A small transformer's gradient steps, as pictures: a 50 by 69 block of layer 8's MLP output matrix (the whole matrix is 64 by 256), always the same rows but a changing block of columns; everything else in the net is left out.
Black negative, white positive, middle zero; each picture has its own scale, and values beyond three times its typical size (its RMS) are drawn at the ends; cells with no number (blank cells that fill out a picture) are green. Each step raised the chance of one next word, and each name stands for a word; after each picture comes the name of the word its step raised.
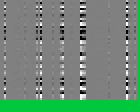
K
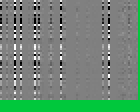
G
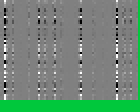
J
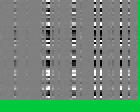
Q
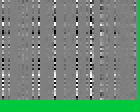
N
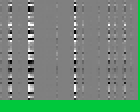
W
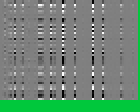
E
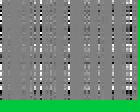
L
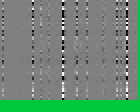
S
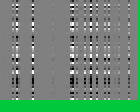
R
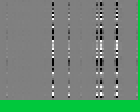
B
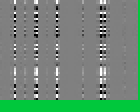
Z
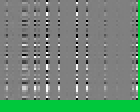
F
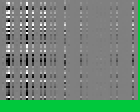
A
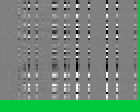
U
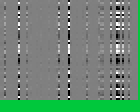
A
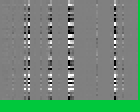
N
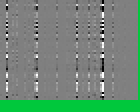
U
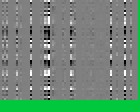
Q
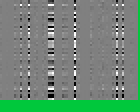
E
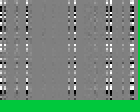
L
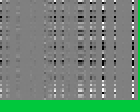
S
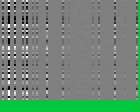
G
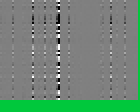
G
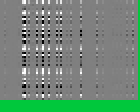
Z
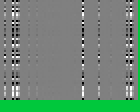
F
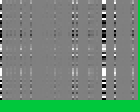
Z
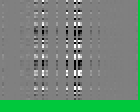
Q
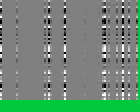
J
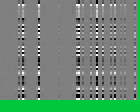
E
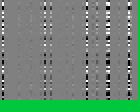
A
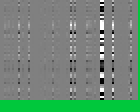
W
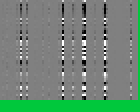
B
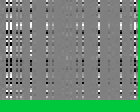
W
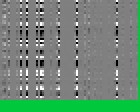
Q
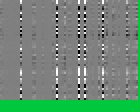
Z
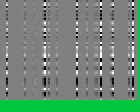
R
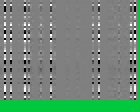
W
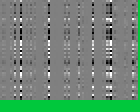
B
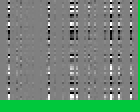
K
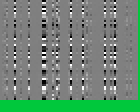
F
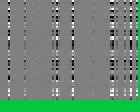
S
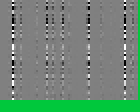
G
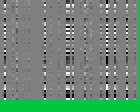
E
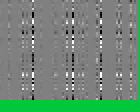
N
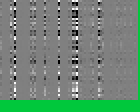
S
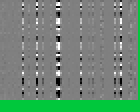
R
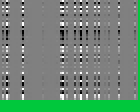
K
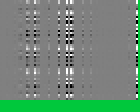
Z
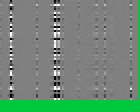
E
